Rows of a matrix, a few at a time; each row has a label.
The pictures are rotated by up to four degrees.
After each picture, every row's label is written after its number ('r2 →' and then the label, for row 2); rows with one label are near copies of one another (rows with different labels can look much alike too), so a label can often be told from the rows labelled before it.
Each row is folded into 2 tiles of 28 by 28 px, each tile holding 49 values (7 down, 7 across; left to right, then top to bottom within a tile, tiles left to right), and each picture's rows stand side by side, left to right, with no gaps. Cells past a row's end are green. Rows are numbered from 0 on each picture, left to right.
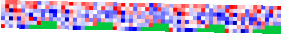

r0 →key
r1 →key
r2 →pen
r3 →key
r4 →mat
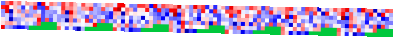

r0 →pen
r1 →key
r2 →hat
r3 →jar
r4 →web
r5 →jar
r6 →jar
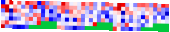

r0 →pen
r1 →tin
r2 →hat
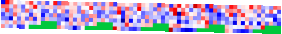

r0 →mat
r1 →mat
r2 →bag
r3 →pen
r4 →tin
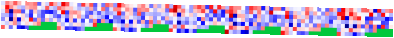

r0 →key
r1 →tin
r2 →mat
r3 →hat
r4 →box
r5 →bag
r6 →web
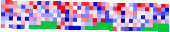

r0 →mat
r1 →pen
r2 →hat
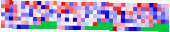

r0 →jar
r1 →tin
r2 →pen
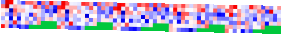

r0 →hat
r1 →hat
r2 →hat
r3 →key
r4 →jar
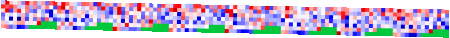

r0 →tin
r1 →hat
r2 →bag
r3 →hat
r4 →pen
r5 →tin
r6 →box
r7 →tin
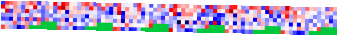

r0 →mat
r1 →hat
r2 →bag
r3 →web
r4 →hat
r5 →tin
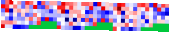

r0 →pen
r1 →web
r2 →hat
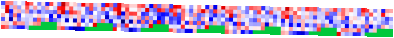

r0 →bag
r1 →tin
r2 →web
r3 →mat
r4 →jar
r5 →tin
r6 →box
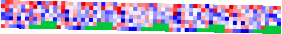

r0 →mat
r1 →box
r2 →pen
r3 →jar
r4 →tin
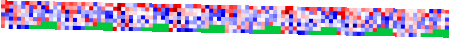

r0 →jar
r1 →key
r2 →hat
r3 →hat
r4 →jar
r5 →hat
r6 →web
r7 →mat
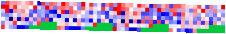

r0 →web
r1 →tin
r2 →web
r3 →mat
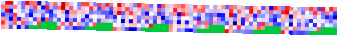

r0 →jar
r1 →hat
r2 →tin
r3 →key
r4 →bag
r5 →hat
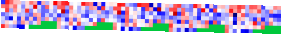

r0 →mat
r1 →jar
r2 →jar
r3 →jar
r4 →key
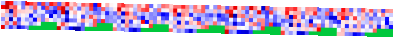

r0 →hat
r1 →pen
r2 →key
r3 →key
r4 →pen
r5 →key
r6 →tin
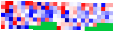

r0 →jar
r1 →box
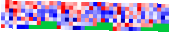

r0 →key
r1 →web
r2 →bag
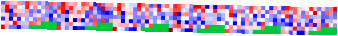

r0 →bag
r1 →web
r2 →box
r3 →box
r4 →bag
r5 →mat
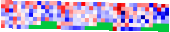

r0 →jar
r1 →pen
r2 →hat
